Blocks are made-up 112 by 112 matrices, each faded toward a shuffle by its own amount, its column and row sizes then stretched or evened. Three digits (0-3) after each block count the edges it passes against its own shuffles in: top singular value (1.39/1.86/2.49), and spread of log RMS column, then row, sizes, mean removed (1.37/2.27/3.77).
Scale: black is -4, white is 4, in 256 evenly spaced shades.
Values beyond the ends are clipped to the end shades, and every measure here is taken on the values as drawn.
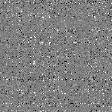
0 2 2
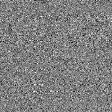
1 0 2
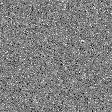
0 0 0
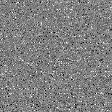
1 0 2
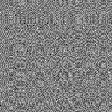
3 0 0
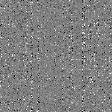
0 2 1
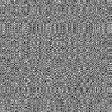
3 1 1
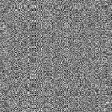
3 2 1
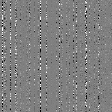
2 3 0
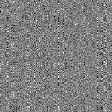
3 2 0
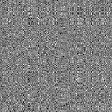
3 2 1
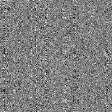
2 2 0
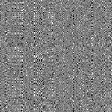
3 2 0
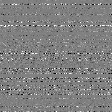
1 0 3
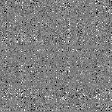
0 2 2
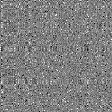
3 1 0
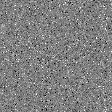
0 1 0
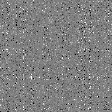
0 2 1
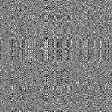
3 2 1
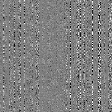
3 3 0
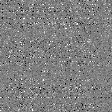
0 1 2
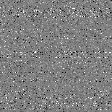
0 0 2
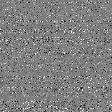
1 0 2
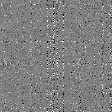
1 2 1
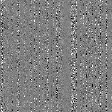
1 3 0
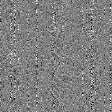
0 3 0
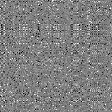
3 1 1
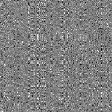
3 2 0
